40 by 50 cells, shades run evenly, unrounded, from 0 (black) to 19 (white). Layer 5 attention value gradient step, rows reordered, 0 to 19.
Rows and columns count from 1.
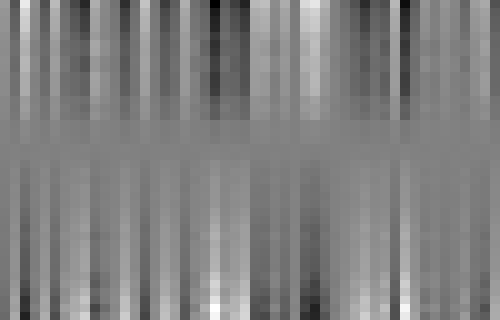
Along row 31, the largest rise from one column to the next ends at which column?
41
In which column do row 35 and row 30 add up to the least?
32
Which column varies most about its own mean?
22
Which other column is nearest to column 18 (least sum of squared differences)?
38
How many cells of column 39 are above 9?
25
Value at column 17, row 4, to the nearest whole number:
6
